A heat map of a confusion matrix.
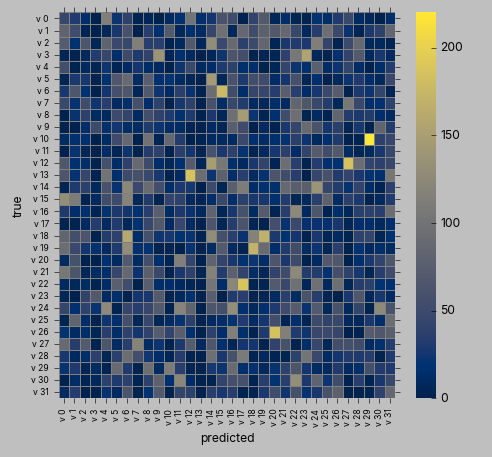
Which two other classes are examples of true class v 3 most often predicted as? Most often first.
v 23, v 9
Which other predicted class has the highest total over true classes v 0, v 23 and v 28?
v 14
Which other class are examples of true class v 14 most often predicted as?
v 24
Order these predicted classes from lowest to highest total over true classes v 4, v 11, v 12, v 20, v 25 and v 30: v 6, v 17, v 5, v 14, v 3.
v 3, v 5, v 17, v 6, v 14
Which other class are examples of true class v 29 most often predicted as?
v 10
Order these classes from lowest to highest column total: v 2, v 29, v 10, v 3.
v 3, v 10, v 2, v 29
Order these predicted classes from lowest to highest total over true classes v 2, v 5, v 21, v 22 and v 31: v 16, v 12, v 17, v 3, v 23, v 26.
v 3, v 23, v 12, v 26, v 17, v 16
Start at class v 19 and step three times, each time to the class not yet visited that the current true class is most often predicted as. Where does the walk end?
v 15
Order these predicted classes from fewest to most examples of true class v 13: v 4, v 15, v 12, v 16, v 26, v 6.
v 16, v 26, v 6, v 15, v 4, v 12
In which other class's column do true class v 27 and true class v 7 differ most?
v 22
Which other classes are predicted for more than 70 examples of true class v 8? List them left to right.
v 16, v 17, v 22, v 26
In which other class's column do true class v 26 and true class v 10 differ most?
v 20
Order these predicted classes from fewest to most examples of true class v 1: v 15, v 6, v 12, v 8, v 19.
v 12, v 8, v 6, v 19, v 15
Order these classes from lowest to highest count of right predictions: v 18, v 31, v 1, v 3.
v 3, v 1, v 31, v 18
